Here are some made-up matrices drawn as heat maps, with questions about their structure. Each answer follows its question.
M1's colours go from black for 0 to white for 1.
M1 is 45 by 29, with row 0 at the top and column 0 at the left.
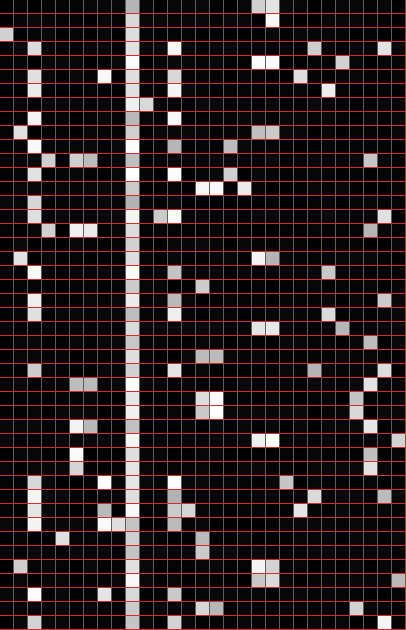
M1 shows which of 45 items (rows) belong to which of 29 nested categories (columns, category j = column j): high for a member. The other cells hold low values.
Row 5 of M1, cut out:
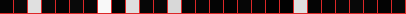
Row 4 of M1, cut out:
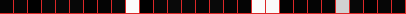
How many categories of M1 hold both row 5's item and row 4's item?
1
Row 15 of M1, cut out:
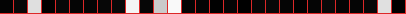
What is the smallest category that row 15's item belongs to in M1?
11
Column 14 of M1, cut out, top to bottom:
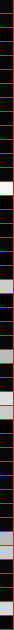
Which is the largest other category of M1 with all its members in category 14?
15
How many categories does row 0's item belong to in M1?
3
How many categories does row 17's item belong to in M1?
1
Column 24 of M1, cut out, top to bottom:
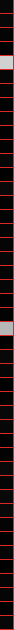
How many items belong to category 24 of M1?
2
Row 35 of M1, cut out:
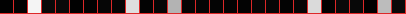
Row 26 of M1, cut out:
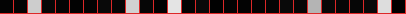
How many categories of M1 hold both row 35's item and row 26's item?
5
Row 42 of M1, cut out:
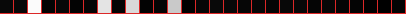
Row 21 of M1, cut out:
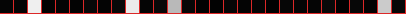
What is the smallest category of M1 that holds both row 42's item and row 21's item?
12
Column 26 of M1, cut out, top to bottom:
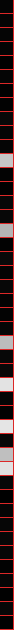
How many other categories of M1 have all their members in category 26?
3
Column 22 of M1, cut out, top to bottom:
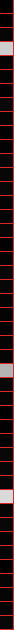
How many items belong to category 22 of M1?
3
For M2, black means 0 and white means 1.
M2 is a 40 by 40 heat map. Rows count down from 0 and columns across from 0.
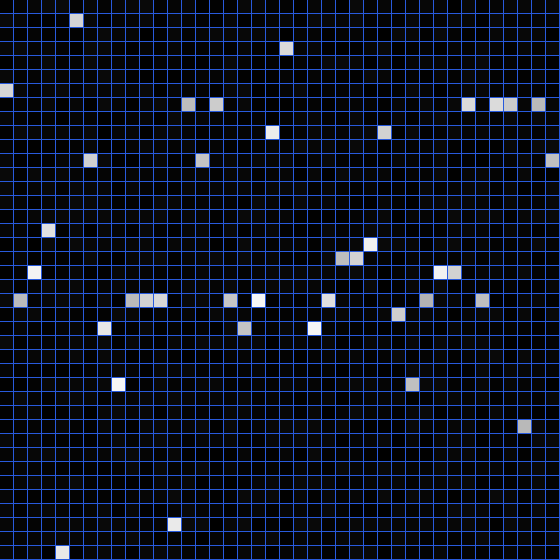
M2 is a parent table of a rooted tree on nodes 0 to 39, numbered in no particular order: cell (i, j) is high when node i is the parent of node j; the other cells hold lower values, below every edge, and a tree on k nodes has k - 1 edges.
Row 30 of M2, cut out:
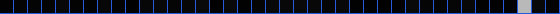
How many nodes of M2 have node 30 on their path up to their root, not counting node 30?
2
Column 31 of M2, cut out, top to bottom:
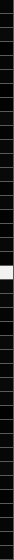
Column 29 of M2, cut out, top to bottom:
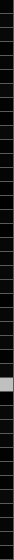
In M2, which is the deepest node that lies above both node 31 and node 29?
9
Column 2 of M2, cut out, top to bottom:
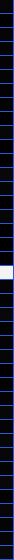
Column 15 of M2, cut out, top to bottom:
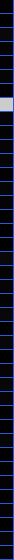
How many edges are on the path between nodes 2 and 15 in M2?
6
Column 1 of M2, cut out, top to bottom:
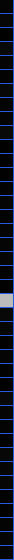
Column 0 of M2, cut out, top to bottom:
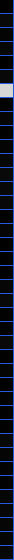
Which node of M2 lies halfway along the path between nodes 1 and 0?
11
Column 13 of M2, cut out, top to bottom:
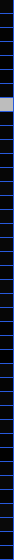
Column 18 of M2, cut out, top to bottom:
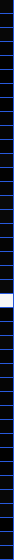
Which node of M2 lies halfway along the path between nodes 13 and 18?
23
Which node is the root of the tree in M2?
21
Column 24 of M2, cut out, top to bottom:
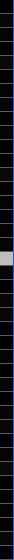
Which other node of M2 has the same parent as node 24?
25
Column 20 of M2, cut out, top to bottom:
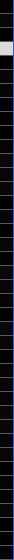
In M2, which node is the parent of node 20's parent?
16
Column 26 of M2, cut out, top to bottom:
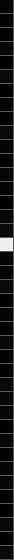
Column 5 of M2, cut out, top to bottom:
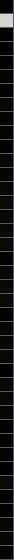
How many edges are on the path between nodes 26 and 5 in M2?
5
